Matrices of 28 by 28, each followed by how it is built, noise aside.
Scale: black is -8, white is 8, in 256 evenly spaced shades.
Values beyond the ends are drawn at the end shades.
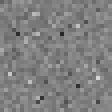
sparse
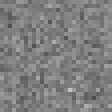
blocks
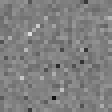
sparse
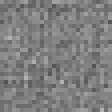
blocks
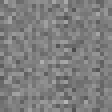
repeating rows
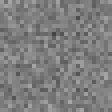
repeating rows
